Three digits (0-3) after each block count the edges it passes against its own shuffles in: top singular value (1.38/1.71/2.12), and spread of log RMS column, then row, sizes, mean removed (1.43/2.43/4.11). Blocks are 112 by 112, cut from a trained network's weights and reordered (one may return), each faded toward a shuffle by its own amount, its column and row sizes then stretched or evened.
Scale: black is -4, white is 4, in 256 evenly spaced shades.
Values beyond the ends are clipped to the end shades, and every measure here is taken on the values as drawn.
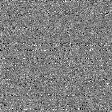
0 0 2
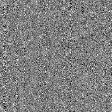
1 2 0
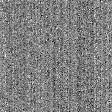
2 1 0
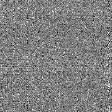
1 2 0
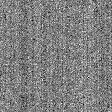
2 0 0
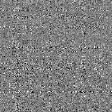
0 2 2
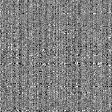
3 1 2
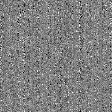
0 2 0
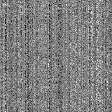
3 2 0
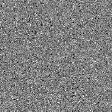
0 1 1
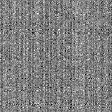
3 0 2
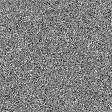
0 0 0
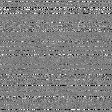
1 0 3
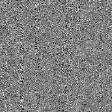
1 2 1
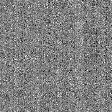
1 1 1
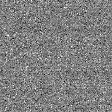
0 1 0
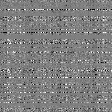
2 1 3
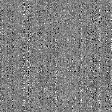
1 2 1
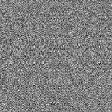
3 1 1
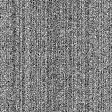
3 0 0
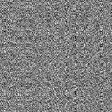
3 2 0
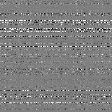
3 1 3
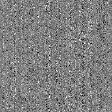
0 2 0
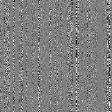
2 3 0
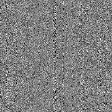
0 2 0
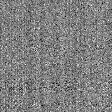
1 0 1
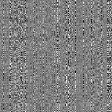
3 3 0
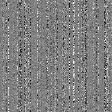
2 3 0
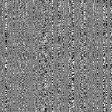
3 3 0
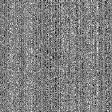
3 2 0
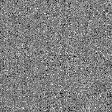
0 1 1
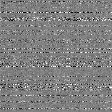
1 0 3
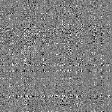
1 2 2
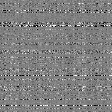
2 0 3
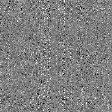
0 2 1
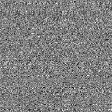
2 0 2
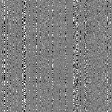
3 3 1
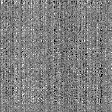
3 2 2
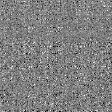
0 1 2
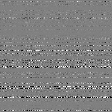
3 1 3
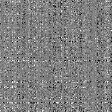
2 2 2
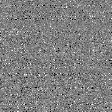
0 1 2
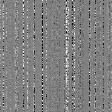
3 3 0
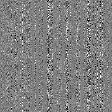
0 3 0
